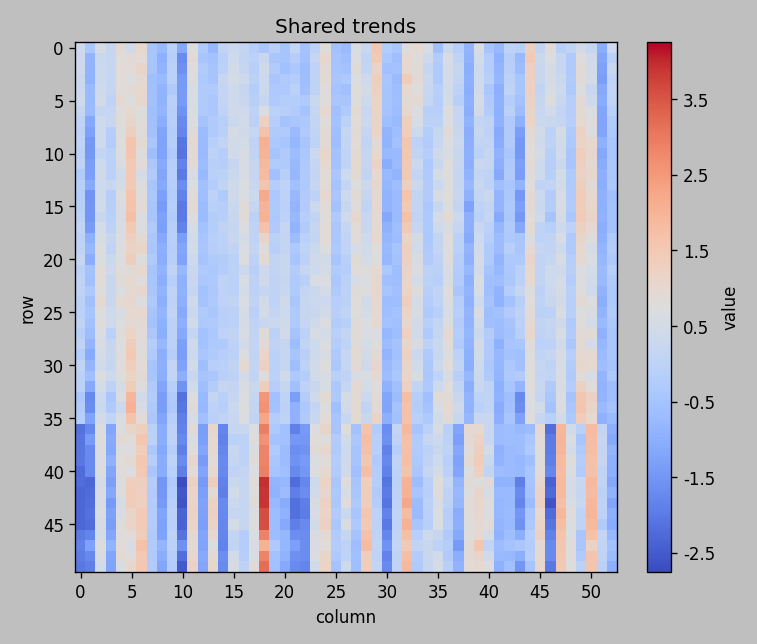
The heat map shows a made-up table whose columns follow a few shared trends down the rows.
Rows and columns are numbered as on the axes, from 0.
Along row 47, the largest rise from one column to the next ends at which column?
47
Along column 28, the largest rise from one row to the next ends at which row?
36
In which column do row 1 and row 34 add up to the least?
10
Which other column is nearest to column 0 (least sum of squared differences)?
46
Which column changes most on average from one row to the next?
18
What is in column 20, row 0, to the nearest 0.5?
-0.5
